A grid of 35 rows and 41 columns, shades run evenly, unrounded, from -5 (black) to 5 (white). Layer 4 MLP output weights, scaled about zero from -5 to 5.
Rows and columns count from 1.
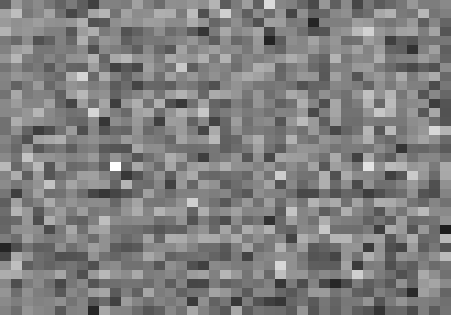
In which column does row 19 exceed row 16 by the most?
11
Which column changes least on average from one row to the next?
32
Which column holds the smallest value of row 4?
19
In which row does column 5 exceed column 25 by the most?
25
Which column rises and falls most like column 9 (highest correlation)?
35
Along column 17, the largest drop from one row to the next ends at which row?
12
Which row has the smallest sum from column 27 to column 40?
22
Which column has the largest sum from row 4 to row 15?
34
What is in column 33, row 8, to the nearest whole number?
1
